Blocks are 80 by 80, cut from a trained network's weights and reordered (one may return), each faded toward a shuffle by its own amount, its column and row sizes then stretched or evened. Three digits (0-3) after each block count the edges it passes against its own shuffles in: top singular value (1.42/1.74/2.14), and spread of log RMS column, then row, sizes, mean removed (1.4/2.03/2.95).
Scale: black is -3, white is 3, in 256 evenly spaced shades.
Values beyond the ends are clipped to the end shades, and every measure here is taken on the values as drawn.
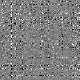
2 2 3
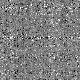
0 0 2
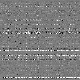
3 1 3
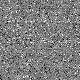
0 0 0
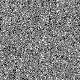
0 0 0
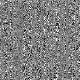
1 3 0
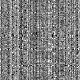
3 2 1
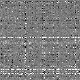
3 2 2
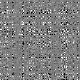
0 3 3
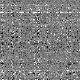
1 2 2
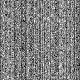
3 0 0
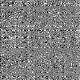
1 1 3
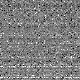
2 1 2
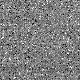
0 1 0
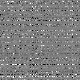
1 1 3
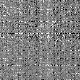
2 1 3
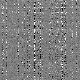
2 3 0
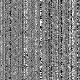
3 3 0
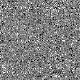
1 2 1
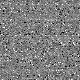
0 0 1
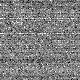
2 0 1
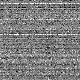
3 0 2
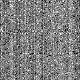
2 0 1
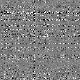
1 2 3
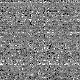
1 1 2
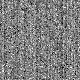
1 0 0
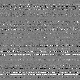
3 0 3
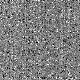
0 0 1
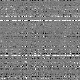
3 1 3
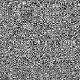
2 1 2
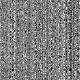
2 3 0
